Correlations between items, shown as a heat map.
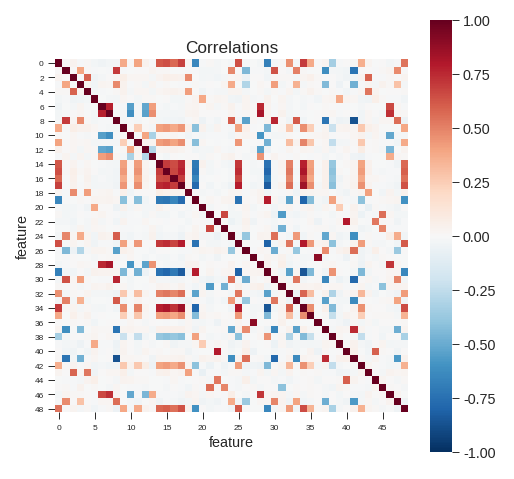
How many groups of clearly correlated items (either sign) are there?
8
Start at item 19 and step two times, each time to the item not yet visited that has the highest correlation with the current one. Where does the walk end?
38
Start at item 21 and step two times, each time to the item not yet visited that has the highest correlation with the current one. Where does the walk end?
45
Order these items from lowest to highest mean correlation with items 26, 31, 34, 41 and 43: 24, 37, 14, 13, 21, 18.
24, 21, 13, 18, 14, 37
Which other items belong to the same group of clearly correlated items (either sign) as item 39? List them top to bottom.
5, 20
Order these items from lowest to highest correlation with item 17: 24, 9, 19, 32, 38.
19, 38, 24, 9, 32
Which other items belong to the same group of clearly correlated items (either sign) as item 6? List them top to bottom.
7, 10, 12, 13, 28, 46
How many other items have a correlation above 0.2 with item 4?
3
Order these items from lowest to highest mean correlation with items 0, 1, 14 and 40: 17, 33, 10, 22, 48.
10, 33, 22, 48, 17
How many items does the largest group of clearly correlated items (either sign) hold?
16
